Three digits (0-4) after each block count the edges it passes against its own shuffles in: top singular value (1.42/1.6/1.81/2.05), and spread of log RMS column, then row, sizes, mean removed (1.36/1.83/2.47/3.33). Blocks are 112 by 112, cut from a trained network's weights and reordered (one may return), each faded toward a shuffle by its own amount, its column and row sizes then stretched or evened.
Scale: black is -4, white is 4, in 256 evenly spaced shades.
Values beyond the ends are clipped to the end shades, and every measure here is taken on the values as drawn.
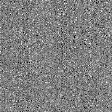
0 2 2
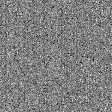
0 0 0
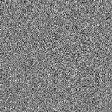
4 2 2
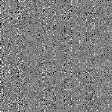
1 4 2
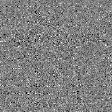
2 2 3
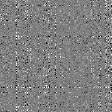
1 4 3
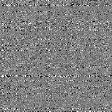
2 2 4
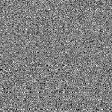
3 0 3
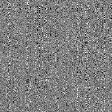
2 4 1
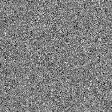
0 2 0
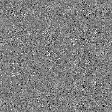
1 2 2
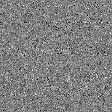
0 1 2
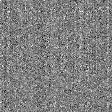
2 1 2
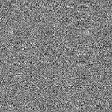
2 1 2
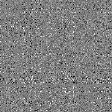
1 3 3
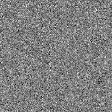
1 2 0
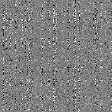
0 4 3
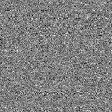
2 0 3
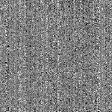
3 3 1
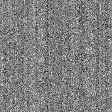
2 2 0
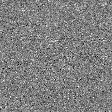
0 0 1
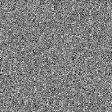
1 2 2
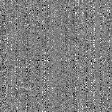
1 4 2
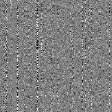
3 4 0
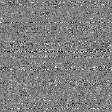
1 1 4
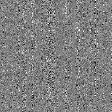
0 4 0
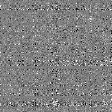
1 3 4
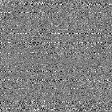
4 1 4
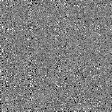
0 3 3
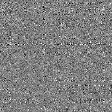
1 2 3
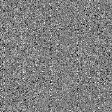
0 3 1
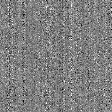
2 3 1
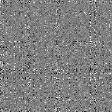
0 4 3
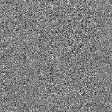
2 3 1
